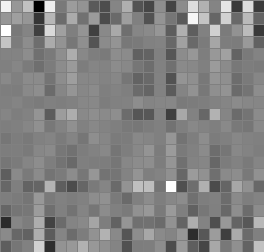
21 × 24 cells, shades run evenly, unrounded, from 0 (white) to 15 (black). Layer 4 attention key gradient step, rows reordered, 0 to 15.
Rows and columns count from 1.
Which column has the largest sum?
16
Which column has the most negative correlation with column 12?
10
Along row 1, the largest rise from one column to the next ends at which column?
4
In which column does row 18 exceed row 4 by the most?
1
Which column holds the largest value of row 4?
9
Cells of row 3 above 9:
5
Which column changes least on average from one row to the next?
15
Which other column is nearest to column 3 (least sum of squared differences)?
2
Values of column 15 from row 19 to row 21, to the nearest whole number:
9 7 7
